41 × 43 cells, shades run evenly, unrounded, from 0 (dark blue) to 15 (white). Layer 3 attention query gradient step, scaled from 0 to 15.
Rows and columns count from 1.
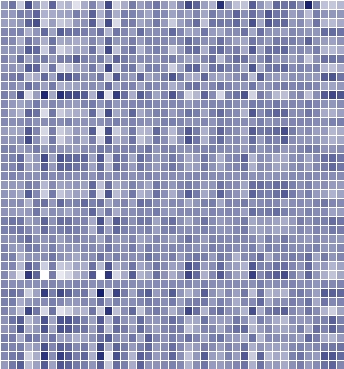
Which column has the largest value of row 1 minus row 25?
15
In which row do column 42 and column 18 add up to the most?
35
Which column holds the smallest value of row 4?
8
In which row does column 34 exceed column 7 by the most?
1
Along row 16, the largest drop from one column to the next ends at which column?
14
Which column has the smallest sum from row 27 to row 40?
13
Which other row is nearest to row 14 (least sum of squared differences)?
32
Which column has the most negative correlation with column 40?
33
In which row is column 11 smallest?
11
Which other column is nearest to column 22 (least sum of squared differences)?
26
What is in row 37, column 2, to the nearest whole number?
7
